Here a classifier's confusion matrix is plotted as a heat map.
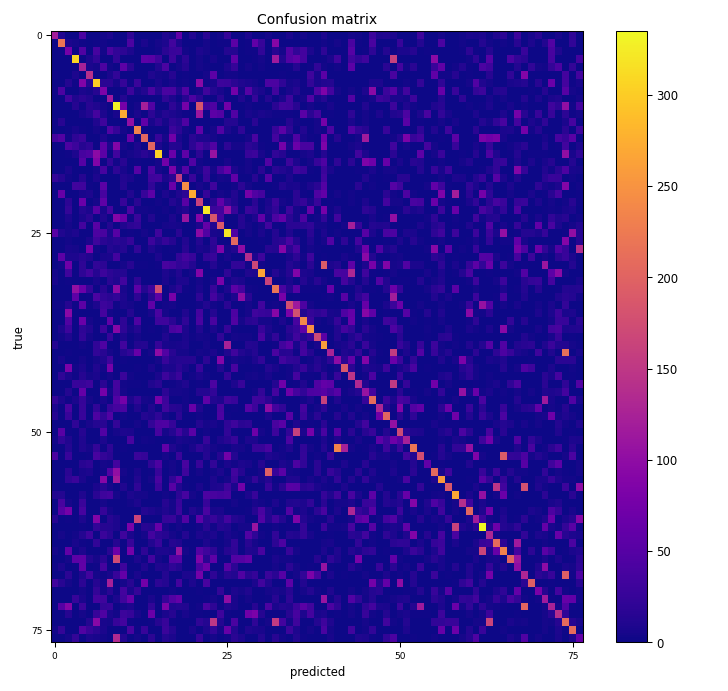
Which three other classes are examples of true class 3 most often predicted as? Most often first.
49, 32, 55
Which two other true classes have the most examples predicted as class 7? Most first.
56, 45
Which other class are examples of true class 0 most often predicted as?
18
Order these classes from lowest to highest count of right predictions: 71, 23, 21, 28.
71, 28, 21, 23
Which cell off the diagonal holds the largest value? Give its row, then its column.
52, 41
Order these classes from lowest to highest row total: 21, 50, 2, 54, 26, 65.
54, 2, 26, 21, 50, 65
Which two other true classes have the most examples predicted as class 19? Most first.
23, 9
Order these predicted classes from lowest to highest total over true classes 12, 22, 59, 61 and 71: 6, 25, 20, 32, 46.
20, 46, 32, 6, 25
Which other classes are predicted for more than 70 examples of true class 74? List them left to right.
6, 23, 32, 63
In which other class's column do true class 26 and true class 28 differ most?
45
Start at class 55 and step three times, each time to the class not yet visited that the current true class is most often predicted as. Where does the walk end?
43
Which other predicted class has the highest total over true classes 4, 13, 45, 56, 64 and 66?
9
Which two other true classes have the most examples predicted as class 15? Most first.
32, 40
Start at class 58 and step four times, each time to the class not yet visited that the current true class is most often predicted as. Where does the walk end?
25
